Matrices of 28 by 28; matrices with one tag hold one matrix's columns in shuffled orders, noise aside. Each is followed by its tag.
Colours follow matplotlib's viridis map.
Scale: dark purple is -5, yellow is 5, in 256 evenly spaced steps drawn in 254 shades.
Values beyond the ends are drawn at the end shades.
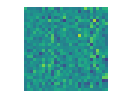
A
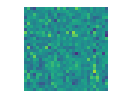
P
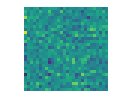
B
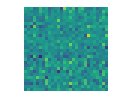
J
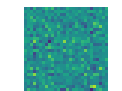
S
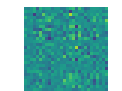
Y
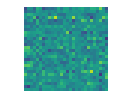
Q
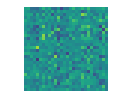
Y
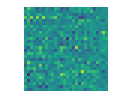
Q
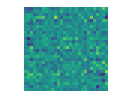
Q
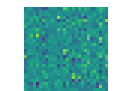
A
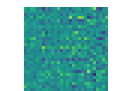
Q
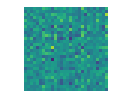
Y
